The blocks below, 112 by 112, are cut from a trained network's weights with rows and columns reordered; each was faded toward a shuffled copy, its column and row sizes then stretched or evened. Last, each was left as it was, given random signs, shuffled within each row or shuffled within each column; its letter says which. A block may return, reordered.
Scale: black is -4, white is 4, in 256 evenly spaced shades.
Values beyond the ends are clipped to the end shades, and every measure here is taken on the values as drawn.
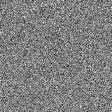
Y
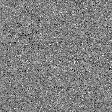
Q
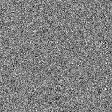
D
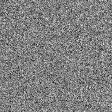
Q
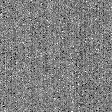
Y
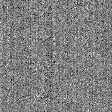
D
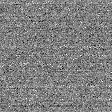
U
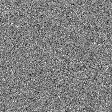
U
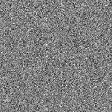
D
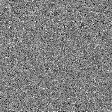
Q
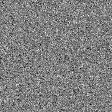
U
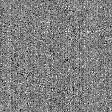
D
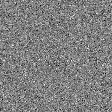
U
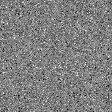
Q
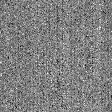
Y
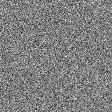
U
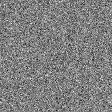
U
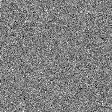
Y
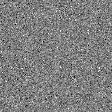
Q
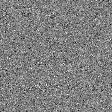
U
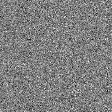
Q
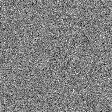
Y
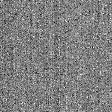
D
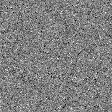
U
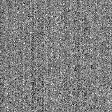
D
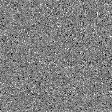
Q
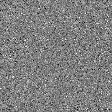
Q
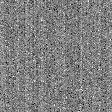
Y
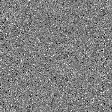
Y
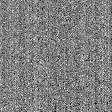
D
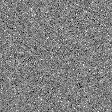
Y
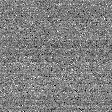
U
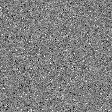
Q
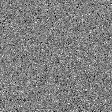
U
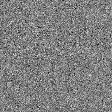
Q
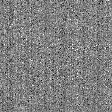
D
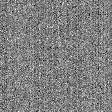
Y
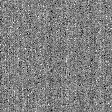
Y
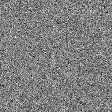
U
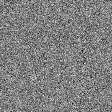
Y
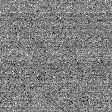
U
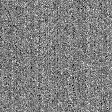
Y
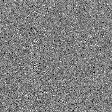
Q
